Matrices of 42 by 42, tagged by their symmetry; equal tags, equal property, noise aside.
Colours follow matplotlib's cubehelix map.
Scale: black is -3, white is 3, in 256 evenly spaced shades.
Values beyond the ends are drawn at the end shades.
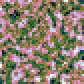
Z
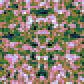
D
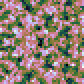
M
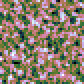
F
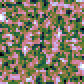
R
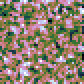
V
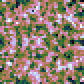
M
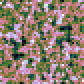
R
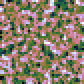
F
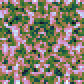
D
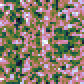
M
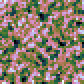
Z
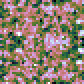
M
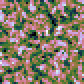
V
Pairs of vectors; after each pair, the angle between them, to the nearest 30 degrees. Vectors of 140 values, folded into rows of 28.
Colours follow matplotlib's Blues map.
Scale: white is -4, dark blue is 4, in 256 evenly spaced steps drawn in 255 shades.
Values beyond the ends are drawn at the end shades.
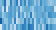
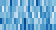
60 degrees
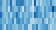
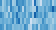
30 degrees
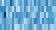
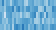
150 degrees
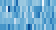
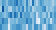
90 degrees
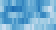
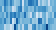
90 degrees
